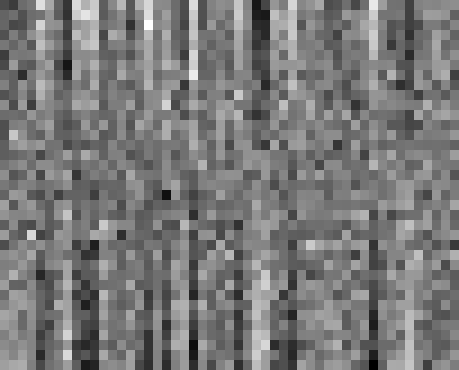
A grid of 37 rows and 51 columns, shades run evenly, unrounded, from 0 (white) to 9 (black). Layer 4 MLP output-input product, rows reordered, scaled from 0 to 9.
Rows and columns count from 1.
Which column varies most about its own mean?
22
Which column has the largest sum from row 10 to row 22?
9
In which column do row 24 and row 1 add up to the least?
11
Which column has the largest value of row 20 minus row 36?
8
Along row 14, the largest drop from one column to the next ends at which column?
2
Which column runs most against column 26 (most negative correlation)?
28
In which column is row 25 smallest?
35
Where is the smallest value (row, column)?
3, 17
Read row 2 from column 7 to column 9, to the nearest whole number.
6 7 2
